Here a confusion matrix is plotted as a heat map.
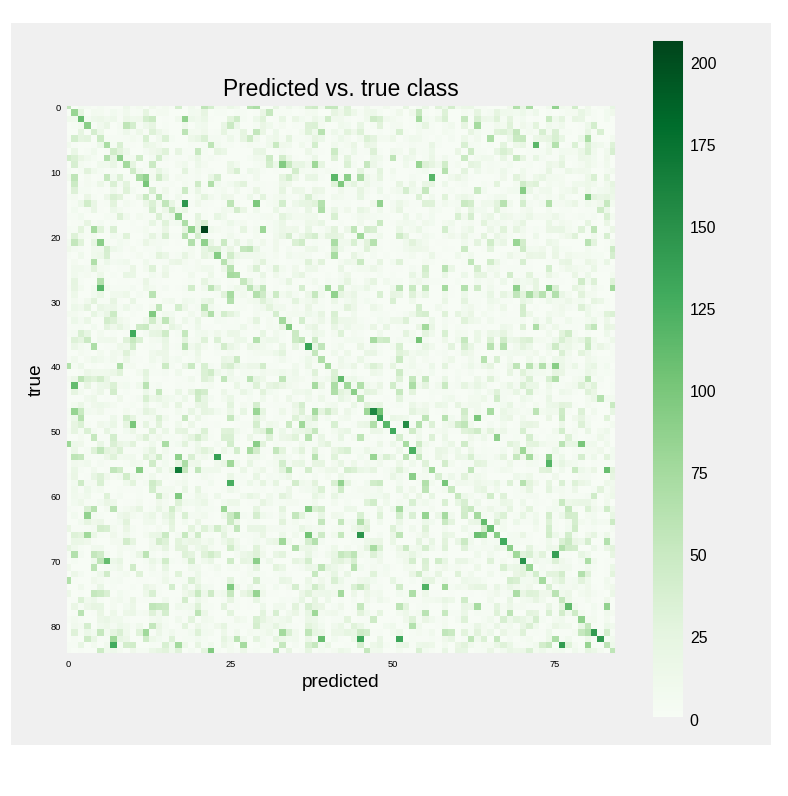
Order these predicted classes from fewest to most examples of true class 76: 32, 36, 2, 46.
32, 46, 36, 2
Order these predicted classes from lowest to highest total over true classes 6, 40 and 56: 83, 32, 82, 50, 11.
82, 50, 32, 11, 83
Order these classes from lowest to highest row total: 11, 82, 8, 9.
8, 9, 11, 82
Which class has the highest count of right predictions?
47
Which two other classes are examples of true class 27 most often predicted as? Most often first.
5, 79
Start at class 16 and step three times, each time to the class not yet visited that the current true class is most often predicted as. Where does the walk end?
45
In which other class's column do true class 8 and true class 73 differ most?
6
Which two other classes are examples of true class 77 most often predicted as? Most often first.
83, 63
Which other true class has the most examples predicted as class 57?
70
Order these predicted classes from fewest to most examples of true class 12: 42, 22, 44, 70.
44, 70, 22, 42
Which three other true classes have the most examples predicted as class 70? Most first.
13, 53, 58
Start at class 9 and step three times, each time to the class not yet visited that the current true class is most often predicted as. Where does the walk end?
18
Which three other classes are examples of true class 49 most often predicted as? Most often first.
52, 10, 36
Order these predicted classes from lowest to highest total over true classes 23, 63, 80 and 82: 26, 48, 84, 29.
48, 84, 29, 26
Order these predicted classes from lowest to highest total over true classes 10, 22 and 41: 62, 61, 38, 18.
62, 18, 38, 61
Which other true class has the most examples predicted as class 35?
68
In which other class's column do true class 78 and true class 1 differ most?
38
